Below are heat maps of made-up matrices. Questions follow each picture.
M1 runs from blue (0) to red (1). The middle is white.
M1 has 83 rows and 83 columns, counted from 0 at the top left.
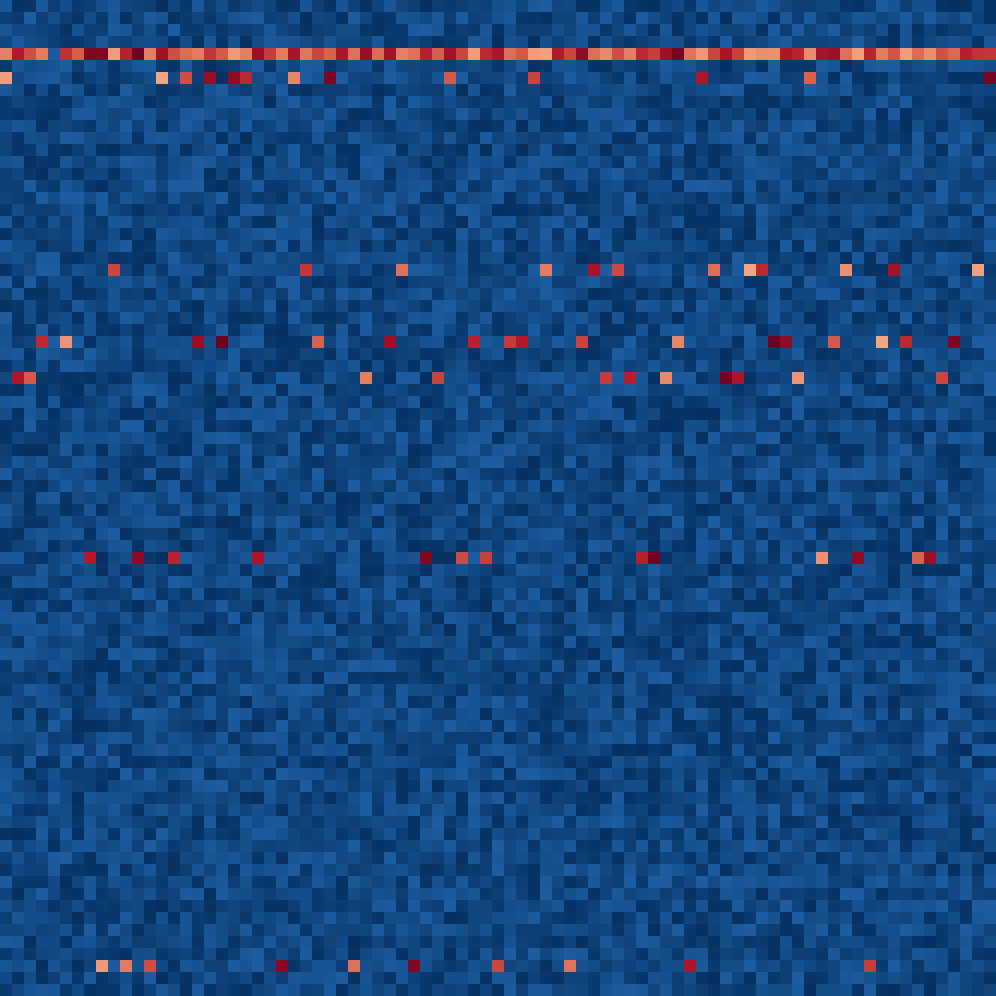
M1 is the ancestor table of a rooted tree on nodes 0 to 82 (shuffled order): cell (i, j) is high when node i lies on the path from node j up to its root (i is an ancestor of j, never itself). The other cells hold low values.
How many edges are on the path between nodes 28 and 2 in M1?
3
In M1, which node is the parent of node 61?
31
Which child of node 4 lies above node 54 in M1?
46
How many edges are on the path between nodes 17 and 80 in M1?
3
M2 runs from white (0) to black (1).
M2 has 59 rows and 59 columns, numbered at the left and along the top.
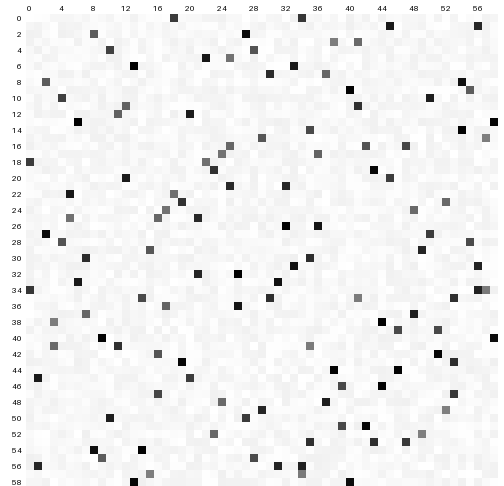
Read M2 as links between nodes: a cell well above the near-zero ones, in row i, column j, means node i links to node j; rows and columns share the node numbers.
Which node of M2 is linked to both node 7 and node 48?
node 37
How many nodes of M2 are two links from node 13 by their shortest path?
2
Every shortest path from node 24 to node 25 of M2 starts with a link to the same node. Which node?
node 17
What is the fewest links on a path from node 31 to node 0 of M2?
3
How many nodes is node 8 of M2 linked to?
2
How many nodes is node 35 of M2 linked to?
4
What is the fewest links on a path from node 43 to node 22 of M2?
6
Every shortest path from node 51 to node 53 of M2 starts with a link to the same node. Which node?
node 42
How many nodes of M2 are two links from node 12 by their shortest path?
2
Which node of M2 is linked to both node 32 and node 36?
node 26
